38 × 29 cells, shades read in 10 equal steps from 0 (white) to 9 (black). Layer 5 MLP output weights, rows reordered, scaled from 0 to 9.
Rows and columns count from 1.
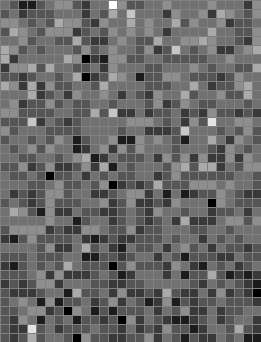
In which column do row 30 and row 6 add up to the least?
20
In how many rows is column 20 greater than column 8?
12
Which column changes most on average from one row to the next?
21
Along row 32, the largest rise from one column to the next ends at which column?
7
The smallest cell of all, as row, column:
1, 13
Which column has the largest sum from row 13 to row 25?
9
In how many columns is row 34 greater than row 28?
14
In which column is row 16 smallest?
24
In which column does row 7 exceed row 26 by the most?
10
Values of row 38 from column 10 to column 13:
4 6 6 7
